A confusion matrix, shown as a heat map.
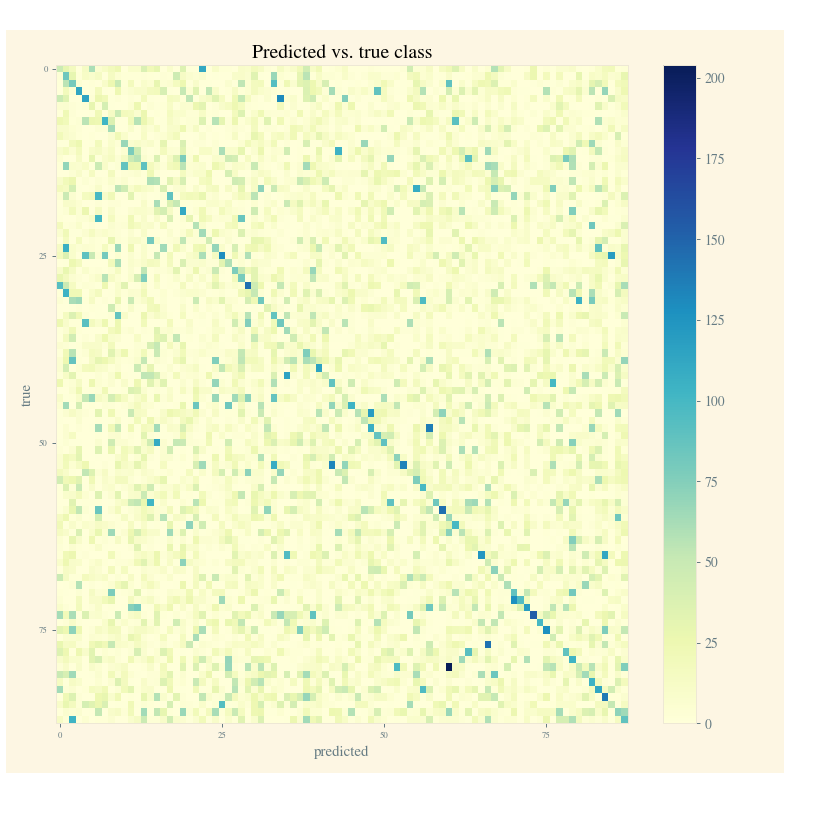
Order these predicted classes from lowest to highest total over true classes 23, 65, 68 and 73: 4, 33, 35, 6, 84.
6, 4, 33, 35, 84
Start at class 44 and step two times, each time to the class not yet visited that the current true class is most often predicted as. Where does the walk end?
9
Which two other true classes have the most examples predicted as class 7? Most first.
25, 28
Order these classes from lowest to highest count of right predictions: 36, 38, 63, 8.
63, 36, 8, 38
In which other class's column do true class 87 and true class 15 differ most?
2
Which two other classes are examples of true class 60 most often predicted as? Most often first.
86, 16
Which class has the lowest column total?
71
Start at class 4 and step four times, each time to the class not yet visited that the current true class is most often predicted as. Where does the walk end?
22
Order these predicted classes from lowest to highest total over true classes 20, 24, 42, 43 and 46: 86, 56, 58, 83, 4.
4, 56, 58, 86, 83
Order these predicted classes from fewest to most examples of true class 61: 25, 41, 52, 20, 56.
41, 25, 56, 52, 20
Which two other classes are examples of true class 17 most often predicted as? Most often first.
6, 70
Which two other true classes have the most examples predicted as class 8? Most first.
70, 62
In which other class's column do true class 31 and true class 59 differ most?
80
